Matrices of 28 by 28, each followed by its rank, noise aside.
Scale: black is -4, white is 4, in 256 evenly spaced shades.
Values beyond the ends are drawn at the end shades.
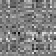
three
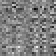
four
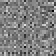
four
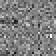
six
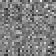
six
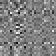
three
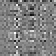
three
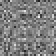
three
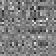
four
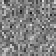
eight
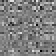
three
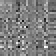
four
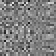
three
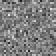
eight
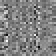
three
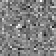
eight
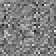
six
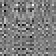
three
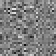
four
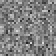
eight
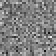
eight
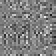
four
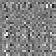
four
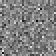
eight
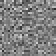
four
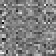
four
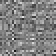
four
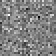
eight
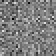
eight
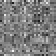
three
